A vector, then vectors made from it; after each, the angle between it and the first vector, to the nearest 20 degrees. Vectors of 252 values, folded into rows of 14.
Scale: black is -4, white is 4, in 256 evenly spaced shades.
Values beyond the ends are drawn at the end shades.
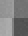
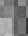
40 degrees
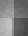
20 degrees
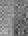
40 degrees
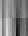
40 degrees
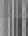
60 degrees
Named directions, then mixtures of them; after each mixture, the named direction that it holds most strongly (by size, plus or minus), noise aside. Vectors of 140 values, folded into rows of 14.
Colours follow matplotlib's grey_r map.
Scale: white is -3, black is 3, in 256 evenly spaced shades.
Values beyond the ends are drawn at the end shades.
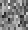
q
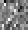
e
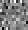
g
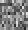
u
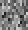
q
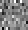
g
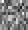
u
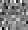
g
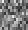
g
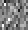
e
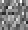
g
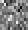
e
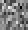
e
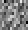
e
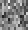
q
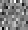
g
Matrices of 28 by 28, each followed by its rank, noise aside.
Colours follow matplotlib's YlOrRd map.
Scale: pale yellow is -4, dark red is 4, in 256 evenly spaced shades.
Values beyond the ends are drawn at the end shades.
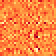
four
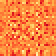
four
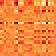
one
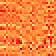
four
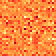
five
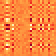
one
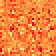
five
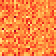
five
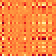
one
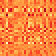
two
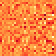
four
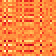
one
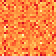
five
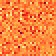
five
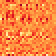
three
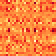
three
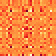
two
